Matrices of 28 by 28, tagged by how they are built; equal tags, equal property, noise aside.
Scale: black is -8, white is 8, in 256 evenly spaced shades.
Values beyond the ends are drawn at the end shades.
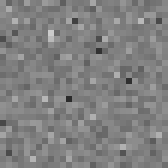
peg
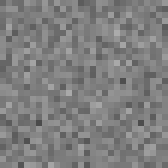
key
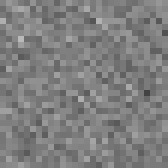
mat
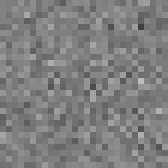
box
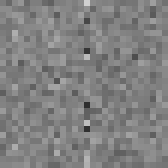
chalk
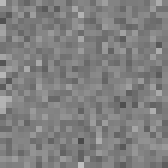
chalk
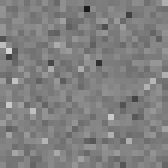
peg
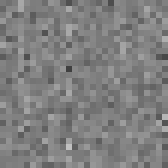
chalk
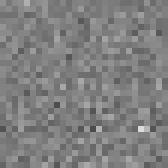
box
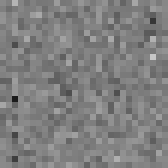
chalk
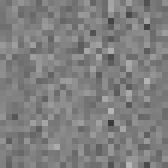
chalk
